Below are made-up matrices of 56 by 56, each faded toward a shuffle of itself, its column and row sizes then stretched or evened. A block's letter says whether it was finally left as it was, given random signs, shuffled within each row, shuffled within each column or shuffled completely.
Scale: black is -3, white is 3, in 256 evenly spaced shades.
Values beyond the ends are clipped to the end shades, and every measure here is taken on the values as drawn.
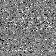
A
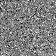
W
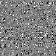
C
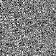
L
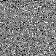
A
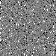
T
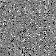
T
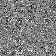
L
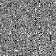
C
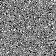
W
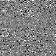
C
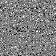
A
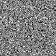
A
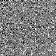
L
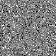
L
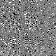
C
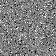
W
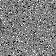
W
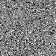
A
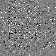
L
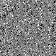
T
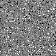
L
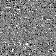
A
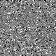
A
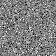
W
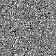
T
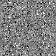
L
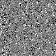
T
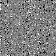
T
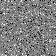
W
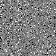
T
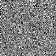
L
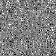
C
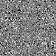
C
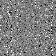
T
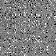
C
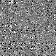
L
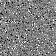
W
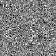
C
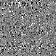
C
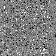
T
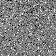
W
